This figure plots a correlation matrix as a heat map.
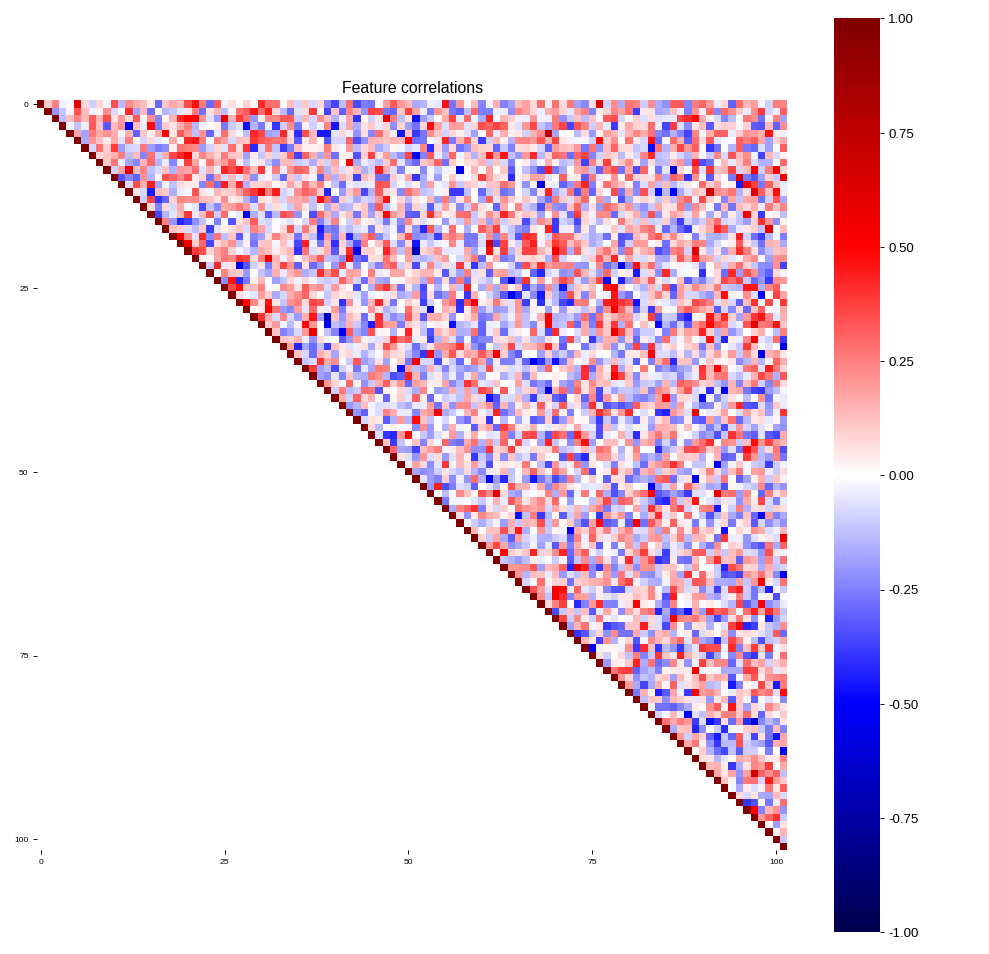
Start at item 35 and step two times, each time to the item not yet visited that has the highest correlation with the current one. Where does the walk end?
43
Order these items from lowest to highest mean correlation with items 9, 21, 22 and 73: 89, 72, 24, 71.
72, 71, 24, 89
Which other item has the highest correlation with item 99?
17
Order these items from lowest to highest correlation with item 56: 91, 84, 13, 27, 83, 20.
91, 13, 20, 83, 27, 84
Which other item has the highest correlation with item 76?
0
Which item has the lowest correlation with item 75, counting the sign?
74
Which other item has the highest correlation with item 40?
85
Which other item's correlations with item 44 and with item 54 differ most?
42
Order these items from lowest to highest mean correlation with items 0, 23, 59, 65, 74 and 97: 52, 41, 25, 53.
41, 52, 53, 25
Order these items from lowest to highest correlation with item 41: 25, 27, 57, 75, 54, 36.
27, 54, 36, 25, 57, 75
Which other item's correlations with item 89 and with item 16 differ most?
20
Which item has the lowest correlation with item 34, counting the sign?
98
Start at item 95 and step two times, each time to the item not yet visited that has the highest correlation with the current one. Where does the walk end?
101
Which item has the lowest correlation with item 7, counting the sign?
51
